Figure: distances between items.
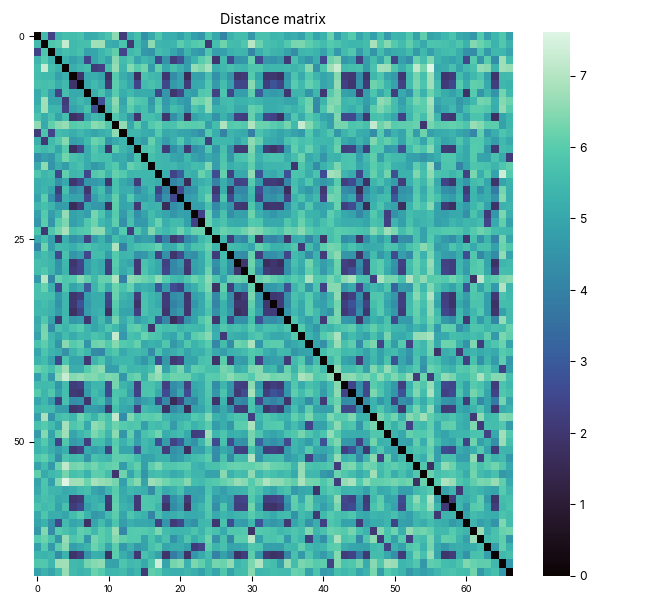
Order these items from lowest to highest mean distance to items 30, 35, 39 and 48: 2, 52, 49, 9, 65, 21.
52, 2, 21, 9, 49, 65
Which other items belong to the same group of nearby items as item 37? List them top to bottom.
26
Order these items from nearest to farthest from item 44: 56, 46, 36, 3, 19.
46, 19, 3, 56, 36
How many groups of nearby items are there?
15
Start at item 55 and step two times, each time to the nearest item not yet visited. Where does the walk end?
42
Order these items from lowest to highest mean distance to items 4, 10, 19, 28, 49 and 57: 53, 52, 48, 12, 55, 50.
50, 12, 52, 48, 53, 55
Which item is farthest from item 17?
65
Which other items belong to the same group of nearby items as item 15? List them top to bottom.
66
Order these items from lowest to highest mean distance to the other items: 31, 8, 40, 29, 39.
29, 40, 31, 39, 8
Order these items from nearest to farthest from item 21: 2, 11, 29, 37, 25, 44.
29, 44, 25, 37, 2, 11
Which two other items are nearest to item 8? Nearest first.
4, 9
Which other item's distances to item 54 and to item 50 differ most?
11
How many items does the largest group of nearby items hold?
18
